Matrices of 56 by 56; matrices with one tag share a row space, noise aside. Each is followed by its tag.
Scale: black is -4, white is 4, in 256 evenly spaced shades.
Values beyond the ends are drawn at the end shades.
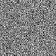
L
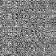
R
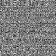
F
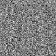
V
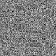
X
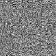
V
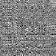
R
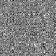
X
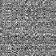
R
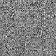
X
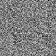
V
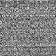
F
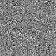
V
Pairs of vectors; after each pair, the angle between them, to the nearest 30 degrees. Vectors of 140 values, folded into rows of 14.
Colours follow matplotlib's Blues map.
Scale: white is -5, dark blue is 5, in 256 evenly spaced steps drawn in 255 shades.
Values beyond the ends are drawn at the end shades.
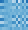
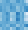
90 degrees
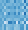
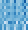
30 degrees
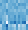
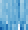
60 degrees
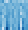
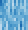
120 degrees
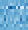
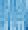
90 degrees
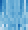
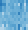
30 degrees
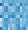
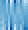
90 degrees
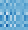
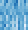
120 degrees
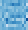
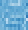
150 degrees
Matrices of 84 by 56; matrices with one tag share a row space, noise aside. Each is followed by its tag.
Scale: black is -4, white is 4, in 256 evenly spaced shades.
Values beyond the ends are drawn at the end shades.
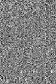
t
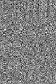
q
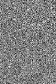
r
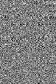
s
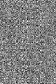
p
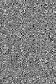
q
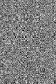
p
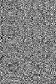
t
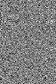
t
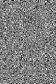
q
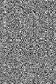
q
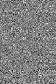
s
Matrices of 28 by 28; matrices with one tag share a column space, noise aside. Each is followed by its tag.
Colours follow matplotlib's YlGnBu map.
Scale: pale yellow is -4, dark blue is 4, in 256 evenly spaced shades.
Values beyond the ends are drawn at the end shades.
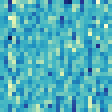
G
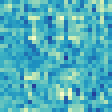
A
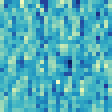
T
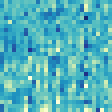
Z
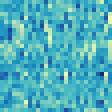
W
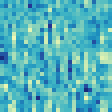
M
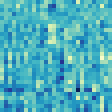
M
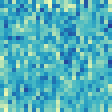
T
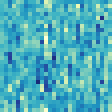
M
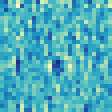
T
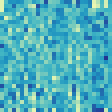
A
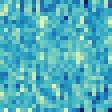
A
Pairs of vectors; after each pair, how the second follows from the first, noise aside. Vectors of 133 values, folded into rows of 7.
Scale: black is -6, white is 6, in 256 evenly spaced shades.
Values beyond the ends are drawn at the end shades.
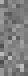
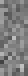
copied.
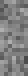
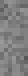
shrunk.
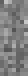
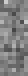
copied.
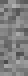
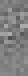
wrapped around, negated, partly zeroed.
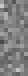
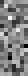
wrapped around, negated, scaled up.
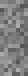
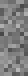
copied.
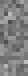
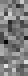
scaled up.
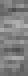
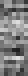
scaled up.
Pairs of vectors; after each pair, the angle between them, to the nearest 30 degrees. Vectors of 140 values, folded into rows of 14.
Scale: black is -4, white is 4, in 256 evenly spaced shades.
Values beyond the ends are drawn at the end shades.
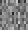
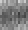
120 degrees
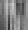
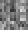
120 degrees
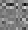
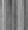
90 degrees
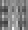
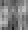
150 degrees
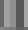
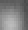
90 degrees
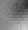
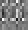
90 degrees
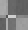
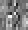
60 degrees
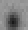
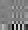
90 degrees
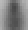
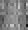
120 degrees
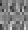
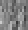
60 degrees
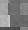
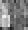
30 degrees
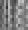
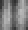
60 degrees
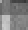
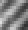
90 degrees
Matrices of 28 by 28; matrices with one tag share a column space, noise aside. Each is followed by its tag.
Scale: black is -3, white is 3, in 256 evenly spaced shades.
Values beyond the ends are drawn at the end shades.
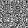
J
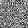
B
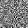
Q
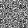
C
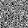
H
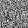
H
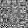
J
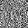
H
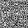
H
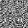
J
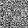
H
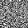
B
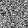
H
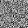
J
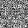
C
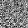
B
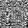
H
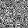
C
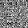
B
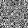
B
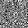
B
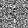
C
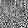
B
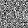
H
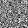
J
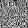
B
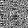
H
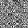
B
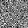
B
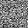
C
